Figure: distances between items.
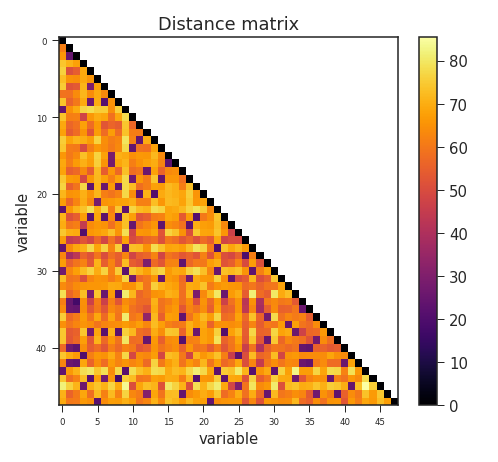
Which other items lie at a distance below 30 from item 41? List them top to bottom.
3, 25, 45
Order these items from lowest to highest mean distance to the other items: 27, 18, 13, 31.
31, 18, 27, 13
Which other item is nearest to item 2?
34
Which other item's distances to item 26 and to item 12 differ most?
28
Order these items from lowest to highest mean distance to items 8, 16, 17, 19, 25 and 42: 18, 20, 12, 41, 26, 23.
23, 26, 12, 41, 18, 20
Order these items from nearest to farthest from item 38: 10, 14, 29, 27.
29, 14, 10, 27
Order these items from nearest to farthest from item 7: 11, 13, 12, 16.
16, 11, 13, 12
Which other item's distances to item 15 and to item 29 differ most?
46
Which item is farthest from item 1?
45
